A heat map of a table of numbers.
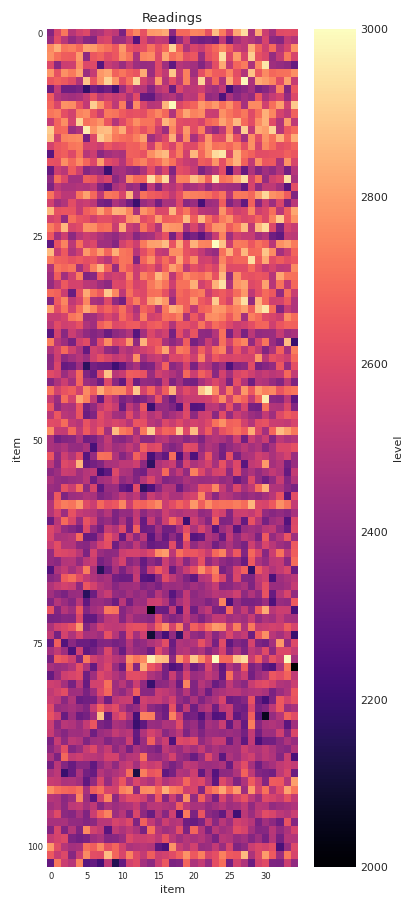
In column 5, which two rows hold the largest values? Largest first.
12, 6
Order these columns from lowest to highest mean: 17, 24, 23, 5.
5, 17, 23, 24
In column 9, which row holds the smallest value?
102
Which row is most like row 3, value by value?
93
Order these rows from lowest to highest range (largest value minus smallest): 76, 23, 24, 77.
76, 23, 24, 77
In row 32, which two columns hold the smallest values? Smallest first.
3, 32
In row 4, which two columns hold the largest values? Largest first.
30, 24
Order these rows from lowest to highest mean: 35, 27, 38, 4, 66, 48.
66, 4, 38, 48, 35, 27
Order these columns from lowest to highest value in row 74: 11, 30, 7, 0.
7, 0, 11, 30
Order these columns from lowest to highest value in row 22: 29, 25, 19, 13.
29, 25, 19, 13
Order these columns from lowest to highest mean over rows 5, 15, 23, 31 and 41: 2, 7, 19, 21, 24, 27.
7, 2, 27, 21, 19, 24
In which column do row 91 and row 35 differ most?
23
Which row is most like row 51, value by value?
90
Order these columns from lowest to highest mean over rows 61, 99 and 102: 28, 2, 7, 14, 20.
7, 28, 14, 20, 2
